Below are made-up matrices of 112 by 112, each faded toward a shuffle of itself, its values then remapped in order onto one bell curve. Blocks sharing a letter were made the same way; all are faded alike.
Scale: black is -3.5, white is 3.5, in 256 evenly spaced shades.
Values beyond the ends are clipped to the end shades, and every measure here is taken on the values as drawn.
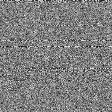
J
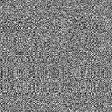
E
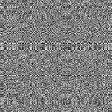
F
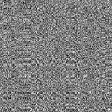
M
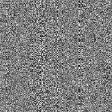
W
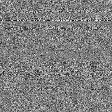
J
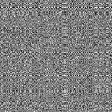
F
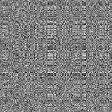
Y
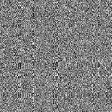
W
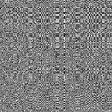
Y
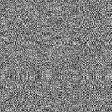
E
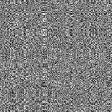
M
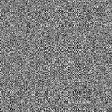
M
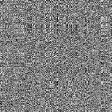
W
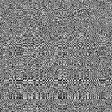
F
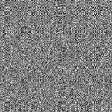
M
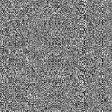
W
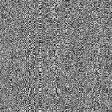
W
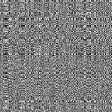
Y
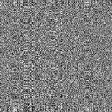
E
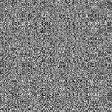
E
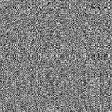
E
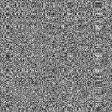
M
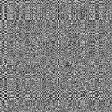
Y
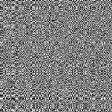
Y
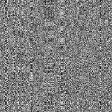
W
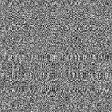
E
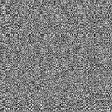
E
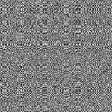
Y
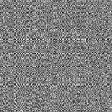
F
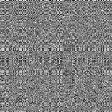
F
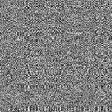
E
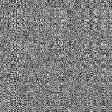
E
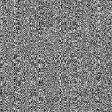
W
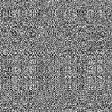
M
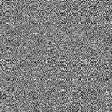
M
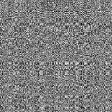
M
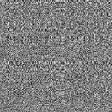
E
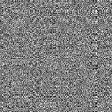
E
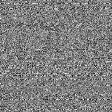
J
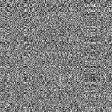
M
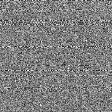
J
